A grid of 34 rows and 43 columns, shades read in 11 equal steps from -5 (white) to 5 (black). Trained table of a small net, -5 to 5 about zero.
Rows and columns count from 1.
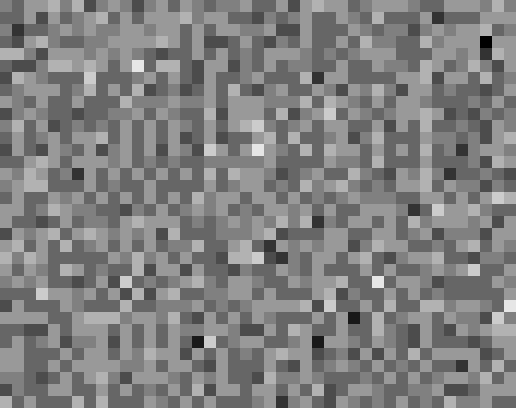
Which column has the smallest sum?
36
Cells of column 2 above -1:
18
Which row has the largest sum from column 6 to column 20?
16
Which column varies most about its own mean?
41
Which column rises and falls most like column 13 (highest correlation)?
29
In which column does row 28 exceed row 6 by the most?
12
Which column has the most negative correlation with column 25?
10
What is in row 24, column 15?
0
